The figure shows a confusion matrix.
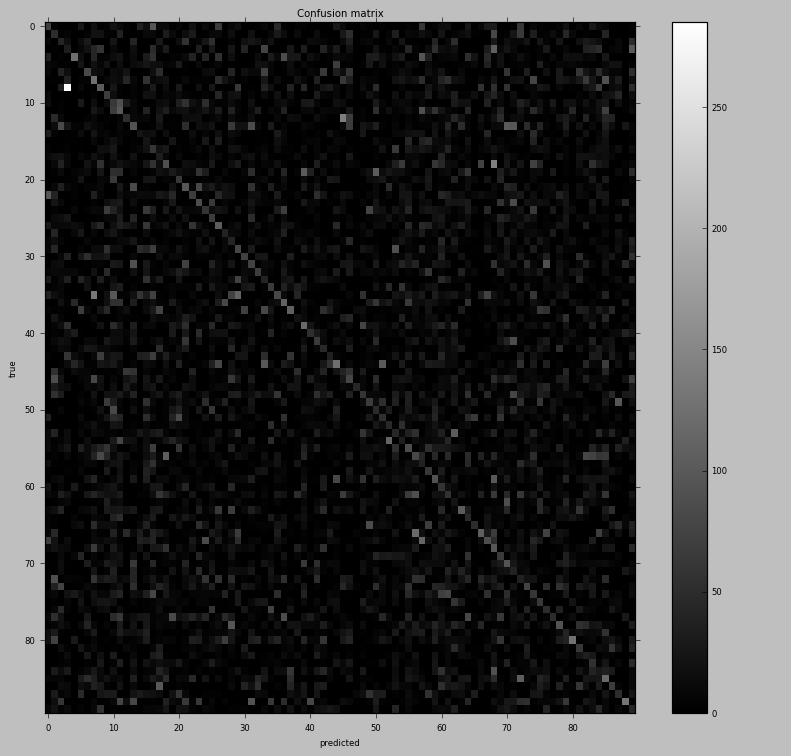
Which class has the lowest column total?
47
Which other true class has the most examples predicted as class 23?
21
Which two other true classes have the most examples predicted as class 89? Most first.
3, 46
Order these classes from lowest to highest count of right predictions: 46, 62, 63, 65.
62, 65, 46, 63
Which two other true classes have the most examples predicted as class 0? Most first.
22, 67
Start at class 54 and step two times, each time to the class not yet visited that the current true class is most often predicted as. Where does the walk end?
34
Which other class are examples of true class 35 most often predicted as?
7
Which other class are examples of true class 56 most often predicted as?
18
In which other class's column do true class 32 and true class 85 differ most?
72
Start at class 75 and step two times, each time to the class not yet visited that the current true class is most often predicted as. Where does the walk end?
70
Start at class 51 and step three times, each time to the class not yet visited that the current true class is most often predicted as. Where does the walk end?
11
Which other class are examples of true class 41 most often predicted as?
71
